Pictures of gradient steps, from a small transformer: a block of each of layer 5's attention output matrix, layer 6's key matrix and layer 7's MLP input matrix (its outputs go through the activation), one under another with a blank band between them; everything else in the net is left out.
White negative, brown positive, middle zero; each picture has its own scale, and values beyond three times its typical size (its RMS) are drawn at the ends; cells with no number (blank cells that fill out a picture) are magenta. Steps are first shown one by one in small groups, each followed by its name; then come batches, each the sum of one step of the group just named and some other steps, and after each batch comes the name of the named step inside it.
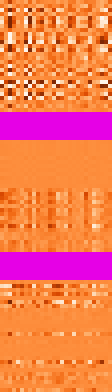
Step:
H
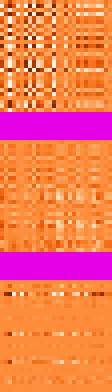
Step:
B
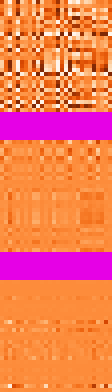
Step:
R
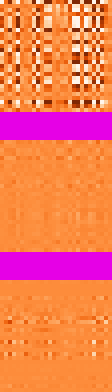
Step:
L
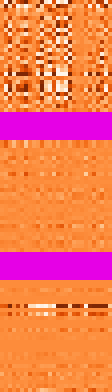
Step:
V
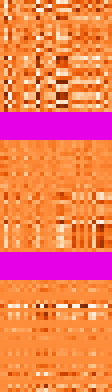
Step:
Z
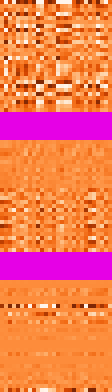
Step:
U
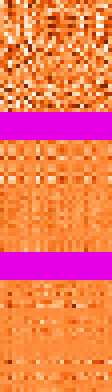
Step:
H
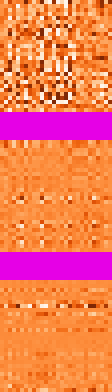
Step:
R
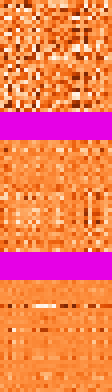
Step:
L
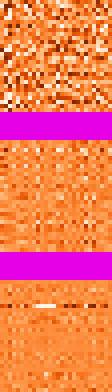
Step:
L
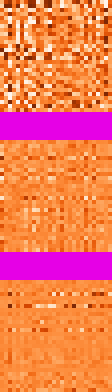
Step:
L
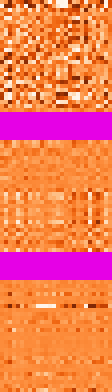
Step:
V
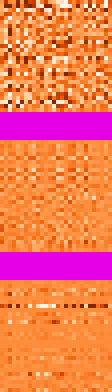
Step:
B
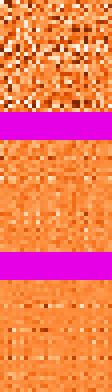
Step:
L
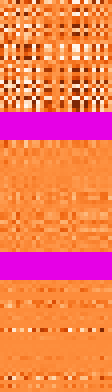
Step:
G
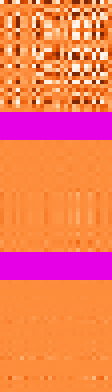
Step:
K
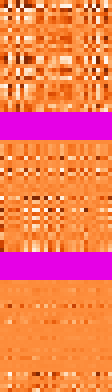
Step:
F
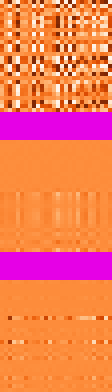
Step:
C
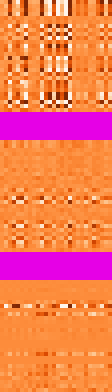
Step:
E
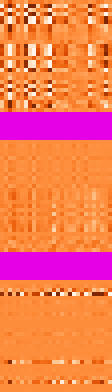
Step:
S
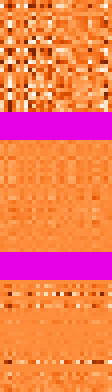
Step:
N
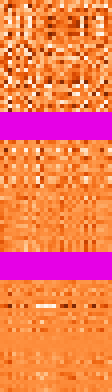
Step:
N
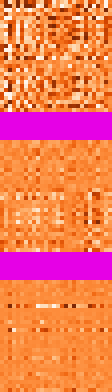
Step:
F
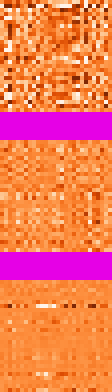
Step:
F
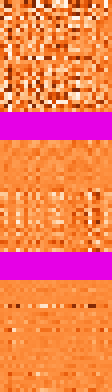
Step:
E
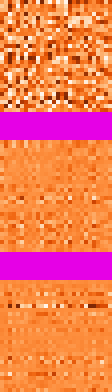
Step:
E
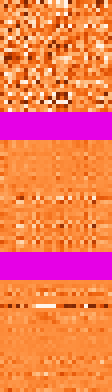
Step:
E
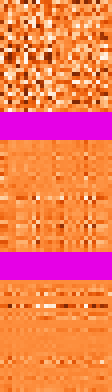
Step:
K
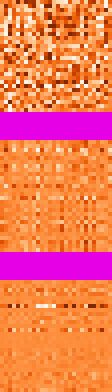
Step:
G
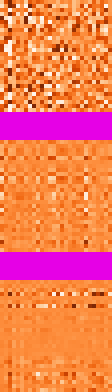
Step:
S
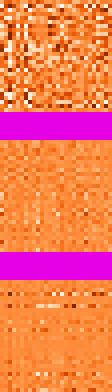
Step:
S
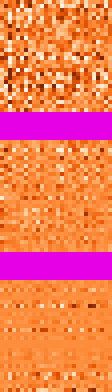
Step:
F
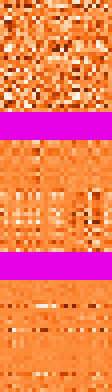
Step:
G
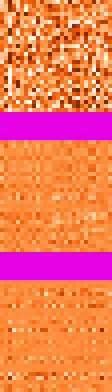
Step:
G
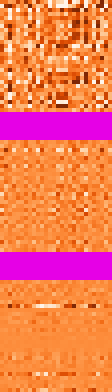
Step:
E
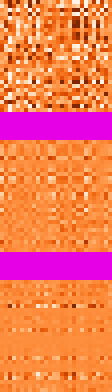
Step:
G
